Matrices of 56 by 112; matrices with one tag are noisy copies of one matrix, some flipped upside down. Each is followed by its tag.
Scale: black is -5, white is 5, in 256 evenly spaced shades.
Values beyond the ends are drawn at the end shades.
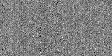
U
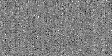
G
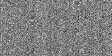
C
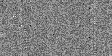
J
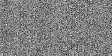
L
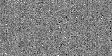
L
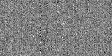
U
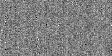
G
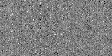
U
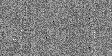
J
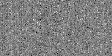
U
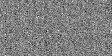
G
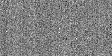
L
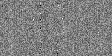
U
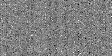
C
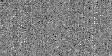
J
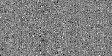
U
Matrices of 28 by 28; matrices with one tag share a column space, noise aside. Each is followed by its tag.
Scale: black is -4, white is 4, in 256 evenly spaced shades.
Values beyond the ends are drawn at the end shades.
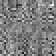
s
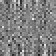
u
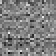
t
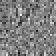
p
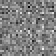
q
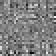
s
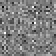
q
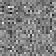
q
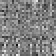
u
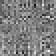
s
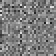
q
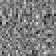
p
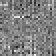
s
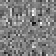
p
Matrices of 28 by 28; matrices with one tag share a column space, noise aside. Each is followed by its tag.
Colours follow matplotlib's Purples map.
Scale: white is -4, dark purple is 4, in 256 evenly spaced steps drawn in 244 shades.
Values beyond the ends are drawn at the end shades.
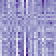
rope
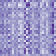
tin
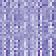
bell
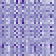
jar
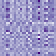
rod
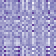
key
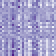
bell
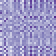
key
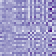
rod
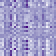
bell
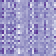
tin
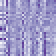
rope
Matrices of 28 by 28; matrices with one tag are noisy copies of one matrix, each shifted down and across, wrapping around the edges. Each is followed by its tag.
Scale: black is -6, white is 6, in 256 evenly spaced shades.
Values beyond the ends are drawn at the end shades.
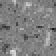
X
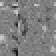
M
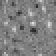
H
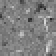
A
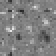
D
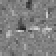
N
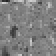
N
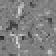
A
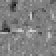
N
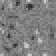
H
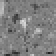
X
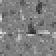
N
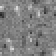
H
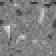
X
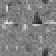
N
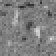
X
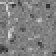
A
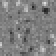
H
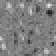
H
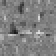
N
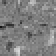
X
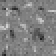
D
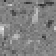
X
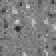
H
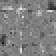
N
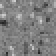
H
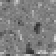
N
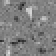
X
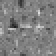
N
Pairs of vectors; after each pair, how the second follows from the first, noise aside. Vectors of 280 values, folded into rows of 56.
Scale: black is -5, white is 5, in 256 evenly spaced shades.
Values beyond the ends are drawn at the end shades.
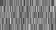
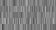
reversed, shrunk.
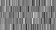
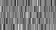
shuffled.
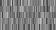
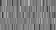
partly zeroed.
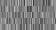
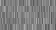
wrapped around, shrunk.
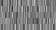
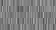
reversed, shrunk.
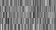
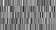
shuffled.
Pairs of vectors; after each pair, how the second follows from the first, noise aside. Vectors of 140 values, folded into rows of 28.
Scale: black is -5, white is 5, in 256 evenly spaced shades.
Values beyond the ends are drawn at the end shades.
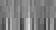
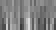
copied.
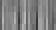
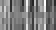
wrapped around, negated, scaled up.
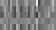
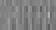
wrapped around, shrunk.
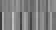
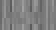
wrapped around, shrunk.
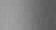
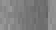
wrapped around, shrunk.
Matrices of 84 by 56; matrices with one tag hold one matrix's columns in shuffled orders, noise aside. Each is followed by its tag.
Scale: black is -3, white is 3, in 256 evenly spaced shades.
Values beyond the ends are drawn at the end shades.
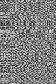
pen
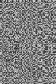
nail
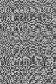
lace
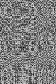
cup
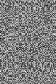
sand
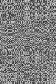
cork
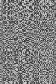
cork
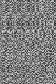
pen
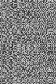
nail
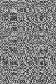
lace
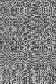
cup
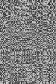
cork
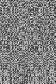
cup
